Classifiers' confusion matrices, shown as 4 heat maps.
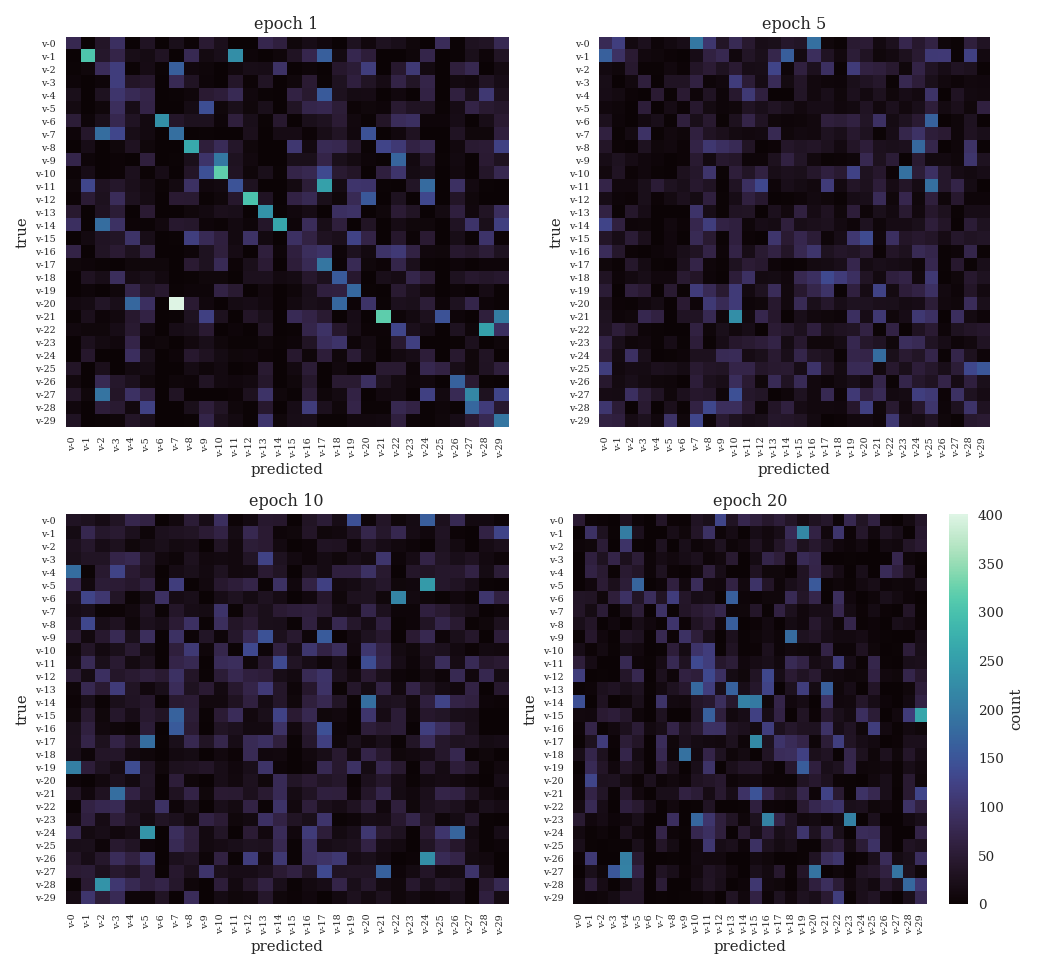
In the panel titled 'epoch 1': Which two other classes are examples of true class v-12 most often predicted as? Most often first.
v-20, v-24
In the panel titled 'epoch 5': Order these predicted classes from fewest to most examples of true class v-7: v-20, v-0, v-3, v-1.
v-1, v-20, v-0, v-3
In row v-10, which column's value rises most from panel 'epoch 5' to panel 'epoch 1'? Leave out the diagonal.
v-9
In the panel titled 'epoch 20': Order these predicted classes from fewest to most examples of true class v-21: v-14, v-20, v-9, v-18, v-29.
v-20, v-18, v-9, v-14, v-29
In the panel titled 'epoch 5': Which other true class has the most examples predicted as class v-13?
v-2
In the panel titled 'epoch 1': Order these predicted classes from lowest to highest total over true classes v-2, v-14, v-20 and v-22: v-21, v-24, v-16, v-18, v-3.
v-21, v-24, v-16, v-3, v-18
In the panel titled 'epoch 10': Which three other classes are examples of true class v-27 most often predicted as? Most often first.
v-21, v-17, v-9
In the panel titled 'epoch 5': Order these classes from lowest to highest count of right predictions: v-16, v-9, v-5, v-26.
v-5, v-9, v-26, v-16
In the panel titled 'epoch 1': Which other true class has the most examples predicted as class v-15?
v-8
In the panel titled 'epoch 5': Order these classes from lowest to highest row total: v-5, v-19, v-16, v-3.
v-5, v-3, v-16, v-19
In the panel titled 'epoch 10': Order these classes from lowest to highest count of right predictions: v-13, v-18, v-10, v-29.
v-29, v-18, v-10, v-13
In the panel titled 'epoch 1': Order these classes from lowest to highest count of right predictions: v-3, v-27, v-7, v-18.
v-3, v-18, v-7, v-27
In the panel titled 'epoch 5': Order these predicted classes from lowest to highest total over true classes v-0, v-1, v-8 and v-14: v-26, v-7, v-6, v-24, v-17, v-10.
v-6, v-17, v-26, v-10, v-24, v-7
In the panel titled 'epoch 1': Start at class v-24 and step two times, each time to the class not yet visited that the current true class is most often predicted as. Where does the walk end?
v-17
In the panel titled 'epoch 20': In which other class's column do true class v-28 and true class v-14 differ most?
v-0
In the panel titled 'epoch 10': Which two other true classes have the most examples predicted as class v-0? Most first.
v-19, v-4
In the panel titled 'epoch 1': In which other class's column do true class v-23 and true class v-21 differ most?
v-29
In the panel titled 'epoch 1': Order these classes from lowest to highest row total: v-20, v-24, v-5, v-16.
v-24, v-5, v-16, v-20
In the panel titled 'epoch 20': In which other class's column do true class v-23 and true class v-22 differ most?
v-16
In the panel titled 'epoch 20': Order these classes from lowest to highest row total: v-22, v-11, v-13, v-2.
v-2, v-22, v-11, v-13
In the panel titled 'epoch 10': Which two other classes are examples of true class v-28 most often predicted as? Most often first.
v-2, v-3
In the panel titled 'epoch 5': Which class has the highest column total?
v-25
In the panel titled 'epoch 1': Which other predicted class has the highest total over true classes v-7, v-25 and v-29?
v-2
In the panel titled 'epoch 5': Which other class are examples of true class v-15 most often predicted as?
v-20
